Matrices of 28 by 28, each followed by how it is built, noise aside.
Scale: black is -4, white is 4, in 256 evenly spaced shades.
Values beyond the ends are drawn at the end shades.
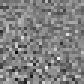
lower triangular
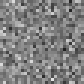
repeating rows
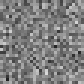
blocks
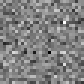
uneven rows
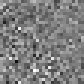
lower triangular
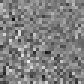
lower triangular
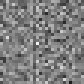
repeating rows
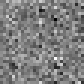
uneven columns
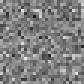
low rank
